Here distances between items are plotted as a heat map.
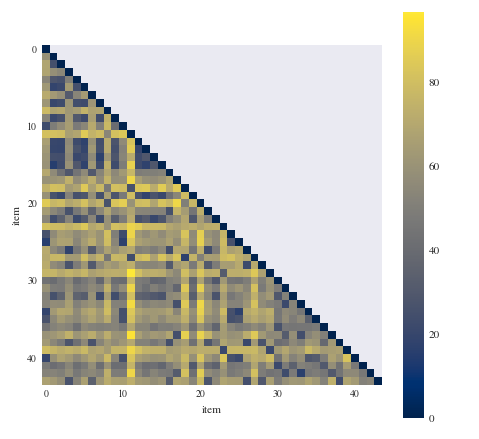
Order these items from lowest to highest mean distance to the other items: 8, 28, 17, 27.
28, 17, 8, 27
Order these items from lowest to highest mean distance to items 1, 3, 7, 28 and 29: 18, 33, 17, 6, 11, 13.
13, 6, 33, 17, 18, 11
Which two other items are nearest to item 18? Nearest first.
27, 11
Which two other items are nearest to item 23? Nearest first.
39, 29
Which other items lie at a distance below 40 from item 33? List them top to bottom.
17, 31, 37, 42
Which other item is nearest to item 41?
30
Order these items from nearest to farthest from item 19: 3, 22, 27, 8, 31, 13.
13, 22, 31, 3, 8, 27
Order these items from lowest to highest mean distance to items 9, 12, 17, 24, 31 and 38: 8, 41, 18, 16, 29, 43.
41, 16, 43, 29, 8, 18
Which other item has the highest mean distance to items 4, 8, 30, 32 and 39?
11
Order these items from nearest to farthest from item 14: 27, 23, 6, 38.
38, 6, 27, 23
